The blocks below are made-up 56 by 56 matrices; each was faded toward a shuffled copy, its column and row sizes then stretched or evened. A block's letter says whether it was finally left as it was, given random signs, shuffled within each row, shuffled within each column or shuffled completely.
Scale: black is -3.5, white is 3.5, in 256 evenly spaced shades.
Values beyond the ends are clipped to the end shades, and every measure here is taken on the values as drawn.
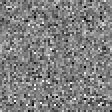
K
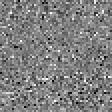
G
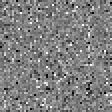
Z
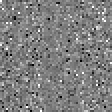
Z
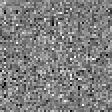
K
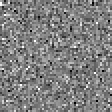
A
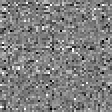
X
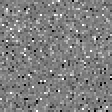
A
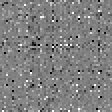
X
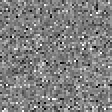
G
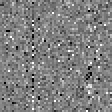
Z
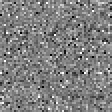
G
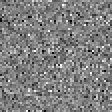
G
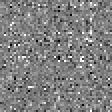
K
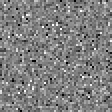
A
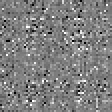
X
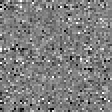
K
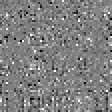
X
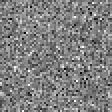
A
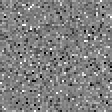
A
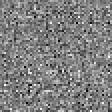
K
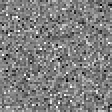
A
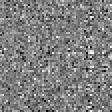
K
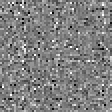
K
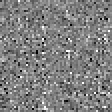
K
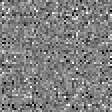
X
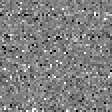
G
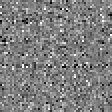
K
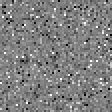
A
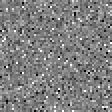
A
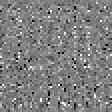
X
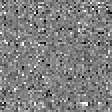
X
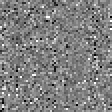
Z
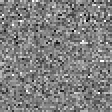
G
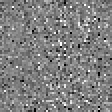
Z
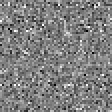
G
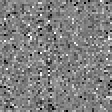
Z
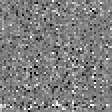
K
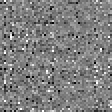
K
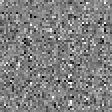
X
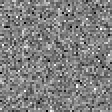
A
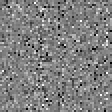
Z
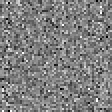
Z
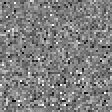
G
